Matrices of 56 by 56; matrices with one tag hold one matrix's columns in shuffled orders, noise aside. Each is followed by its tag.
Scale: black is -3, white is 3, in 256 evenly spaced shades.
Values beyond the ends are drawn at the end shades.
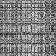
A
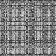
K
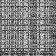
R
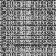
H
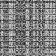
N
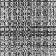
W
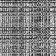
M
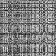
A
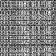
H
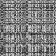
A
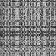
W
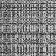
A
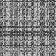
W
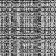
M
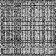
K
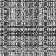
W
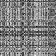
W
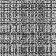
A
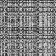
M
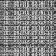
H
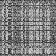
K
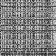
R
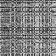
M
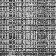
R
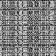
H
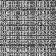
H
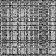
K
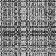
W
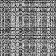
M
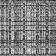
K
